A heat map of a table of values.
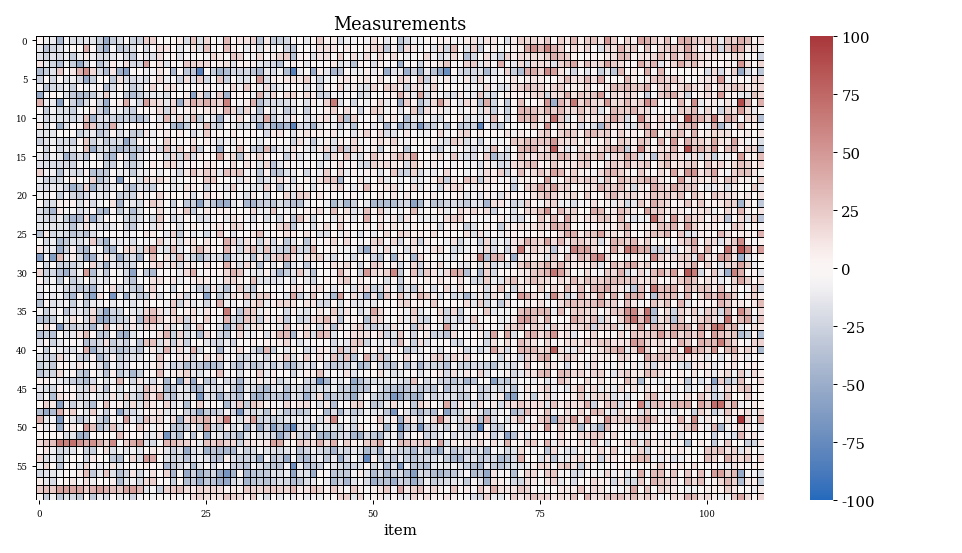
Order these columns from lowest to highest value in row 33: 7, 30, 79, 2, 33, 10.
7, 79, 2, 10, 30, 33
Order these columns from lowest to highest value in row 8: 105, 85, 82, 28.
82, 85, 28, 105
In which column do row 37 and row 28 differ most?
3
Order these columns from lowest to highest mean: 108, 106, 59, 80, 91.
59, 108, 106, 80, 91
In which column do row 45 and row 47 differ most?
101
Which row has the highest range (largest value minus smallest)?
49
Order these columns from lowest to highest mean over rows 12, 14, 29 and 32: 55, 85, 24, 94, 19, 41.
24, 55, 41, 19, 94, 85
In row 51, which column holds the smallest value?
19
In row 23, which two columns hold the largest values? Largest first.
92, 95
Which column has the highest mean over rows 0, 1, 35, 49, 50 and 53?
105
